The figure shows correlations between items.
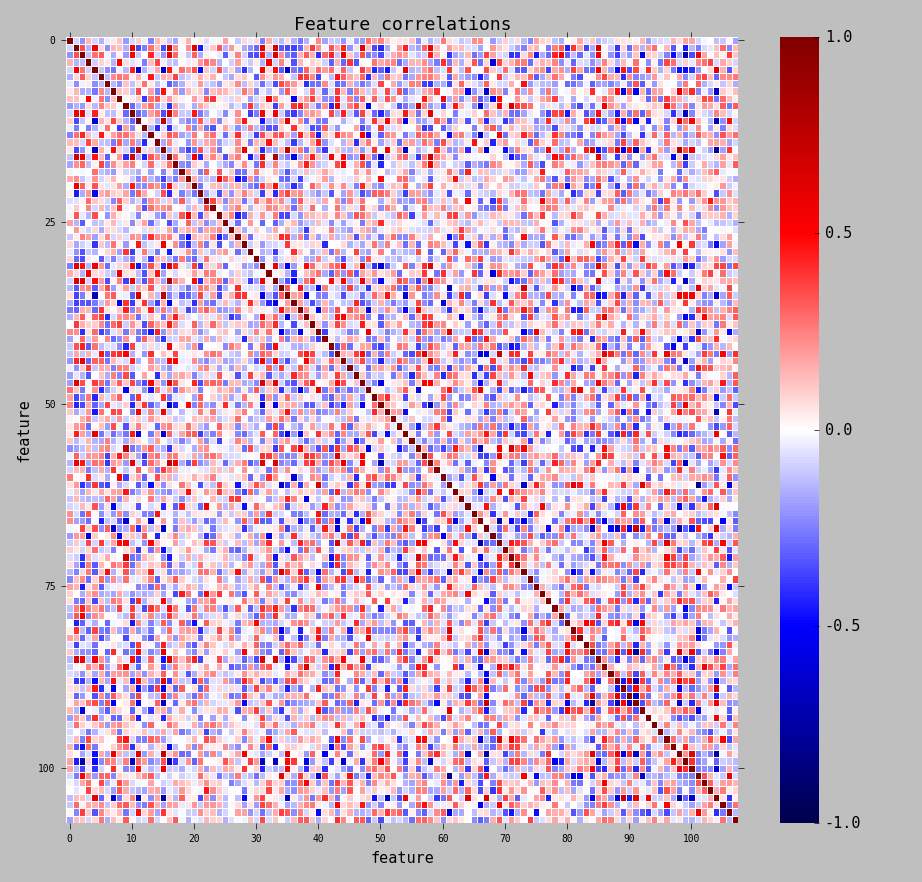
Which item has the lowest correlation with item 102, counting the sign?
63
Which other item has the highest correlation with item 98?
15
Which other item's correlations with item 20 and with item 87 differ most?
80
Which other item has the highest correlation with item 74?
46
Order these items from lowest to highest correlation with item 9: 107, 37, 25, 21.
25, 21, 107, 37
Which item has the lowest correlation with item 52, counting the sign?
61
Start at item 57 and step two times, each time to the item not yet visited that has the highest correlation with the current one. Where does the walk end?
69
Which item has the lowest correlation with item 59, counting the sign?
91
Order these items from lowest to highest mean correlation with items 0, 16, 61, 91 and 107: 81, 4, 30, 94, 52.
52, 30, 94, 81, 4
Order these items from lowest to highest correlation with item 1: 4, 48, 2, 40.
48, 40, 2, 4
